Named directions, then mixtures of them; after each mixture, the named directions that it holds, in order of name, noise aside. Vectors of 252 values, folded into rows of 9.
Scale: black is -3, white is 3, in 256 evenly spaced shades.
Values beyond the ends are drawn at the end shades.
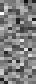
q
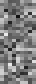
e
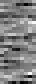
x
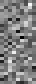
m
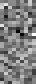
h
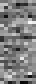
h, x.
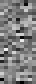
m, q, x.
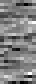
x.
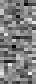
e, q, x.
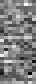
e, q, x.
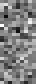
h, x.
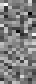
h.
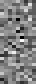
m, q.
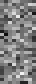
e, m.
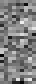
h, m, x.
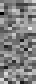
q, x.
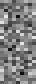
e, h.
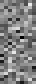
m.
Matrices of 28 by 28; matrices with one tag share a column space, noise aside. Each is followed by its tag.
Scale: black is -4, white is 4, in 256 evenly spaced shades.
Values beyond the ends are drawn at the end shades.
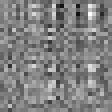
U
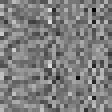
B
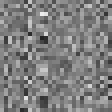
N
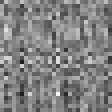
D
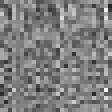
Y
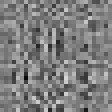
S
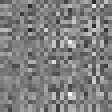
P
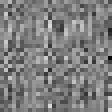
D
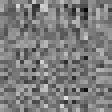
Y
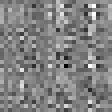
U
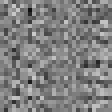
B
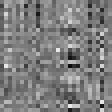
U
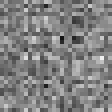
N
